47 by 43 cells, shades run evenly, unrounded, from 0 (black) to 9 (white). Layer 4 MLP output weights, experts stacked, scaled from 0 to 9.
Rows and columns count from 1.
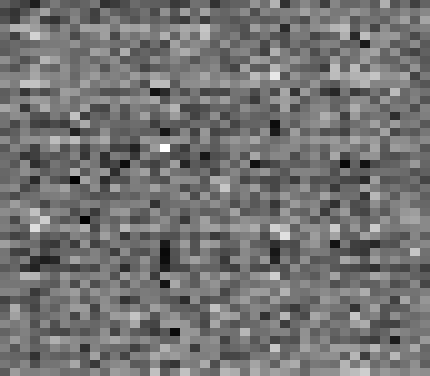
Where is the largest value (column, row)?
17, 19
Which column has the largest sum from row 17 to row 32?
38
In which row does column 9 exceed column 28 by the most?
16
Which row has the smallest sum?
34
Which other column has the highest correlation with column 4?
13
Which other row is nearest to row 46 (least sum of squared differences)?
37
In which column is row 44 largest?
28
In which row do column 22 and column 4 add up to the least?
1
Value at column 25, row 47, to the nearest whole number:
4
